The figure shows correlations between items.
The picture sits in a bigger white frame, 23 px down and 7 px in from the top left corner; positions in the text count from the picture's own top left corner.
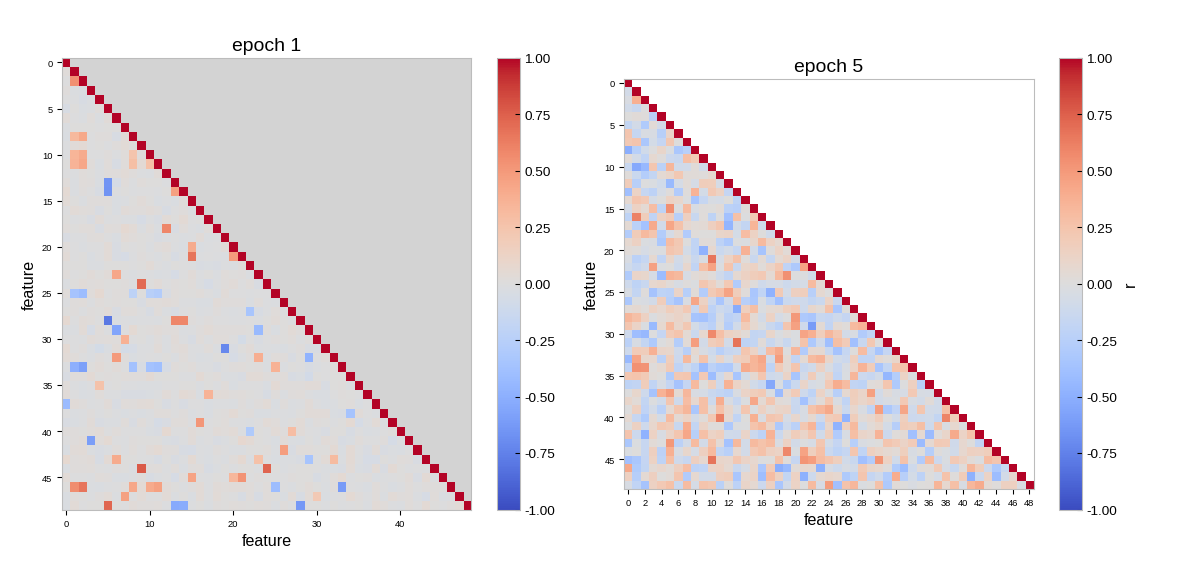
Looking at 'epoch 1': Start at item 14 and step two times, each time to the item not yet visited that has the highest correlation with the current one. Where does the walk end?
13
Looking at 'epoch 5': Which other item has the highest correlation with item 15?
5
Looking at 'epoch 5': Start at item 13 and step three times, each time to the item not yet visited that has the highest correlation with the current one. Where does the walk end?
26
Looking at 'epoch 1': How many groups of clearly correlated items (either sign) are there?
16
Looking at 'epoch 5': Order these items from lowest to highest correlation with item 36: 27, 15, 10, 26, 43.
27, 15, 43, 10, 26
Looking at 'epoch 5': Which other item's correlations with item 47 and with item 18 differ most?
33
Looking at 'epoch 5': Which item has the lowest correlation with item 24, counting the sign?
31
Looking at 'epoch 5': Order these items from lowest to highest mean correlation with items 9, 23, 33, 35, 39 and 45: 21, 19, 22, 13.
13, 21, 19, 22
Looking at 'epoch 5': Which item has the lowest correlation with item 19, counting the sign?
46
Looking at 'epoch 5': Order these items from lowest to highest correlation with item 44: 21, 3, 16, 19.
3, 16, 21, 19
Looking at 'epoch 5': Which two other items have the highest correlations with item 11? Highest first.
40, 38
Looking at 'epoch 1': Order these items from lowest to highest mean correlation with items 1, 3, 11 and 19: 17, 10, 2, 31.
31, 17, 10, 2
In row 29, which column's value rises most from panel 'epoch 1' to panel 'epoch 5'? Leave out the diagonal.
6
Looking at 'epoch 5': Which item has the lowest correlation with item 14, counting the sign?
8
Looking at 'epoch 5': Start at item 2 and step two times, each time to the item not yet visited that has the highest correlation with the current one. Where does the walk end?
1
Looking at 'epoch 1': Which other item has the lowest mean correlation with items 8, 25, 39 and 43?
29
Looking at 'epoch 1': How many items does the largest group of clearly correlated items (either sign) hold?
8
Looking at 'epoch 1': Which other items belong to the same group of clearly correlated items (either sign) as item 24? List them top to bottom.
9, 44
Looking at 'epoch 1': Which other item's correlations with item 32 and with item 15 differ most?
21
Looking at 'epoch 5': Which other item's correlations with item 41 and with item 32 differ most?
47
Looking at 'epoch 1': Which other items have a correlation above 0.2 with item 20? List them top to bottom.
15, 21, 45
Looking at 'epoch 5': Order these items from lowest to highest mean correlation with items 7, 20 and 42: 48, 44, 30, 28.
44, 30, 28, 48
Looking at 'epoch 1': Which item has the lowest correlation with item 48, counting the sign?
28
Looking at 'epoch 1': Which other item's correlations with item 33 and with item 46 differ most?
2
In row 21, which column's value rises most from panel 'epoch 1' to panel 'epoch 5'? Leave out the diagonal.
10
